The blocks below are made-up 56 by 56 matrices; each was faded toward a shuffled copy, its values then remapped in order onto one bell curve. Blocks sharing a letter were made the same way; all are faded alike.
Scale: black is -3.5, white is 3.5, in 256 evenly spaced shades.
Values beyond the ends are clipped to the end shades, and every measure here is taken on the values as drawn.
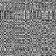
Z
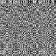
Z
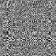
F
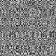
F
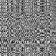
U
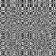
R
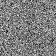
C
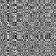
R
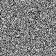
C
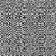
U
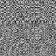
F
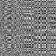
R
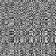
Z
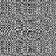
U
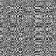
Z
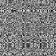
F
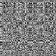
F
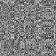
F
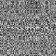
F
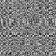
Z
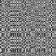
R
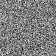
C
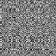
F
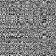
F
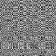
Z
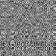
F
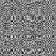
Z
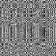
R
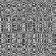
Z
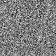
C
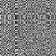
R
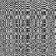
R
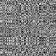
U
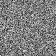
C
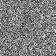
C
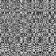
Z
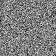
C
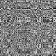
F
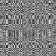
R
